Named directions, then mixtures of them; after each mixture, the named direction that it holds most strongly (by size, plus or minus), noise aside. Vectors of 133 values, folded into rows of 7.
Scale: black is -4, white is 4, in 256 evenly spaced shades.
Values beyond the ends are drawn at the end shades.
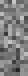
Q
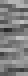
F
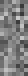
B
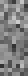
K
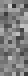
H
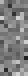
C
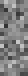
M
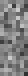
H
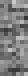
F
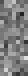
C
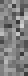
B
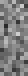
Q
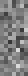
H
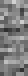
F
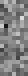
M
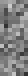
H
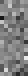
C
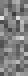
B
